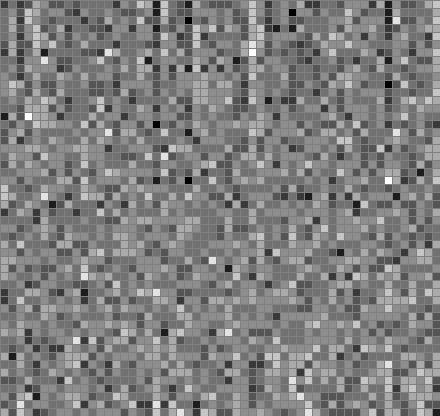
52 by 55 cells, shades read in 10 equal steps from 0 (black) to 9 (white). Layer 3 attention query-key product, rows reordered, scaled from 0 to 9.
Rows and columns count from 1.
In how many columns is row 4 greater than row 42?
21
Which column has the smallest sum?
24
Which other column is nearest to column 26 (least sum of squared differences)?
47
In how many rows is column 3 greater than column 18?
18
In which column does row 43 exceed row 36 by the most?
10
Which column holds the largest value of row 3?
50
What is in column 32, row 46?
2
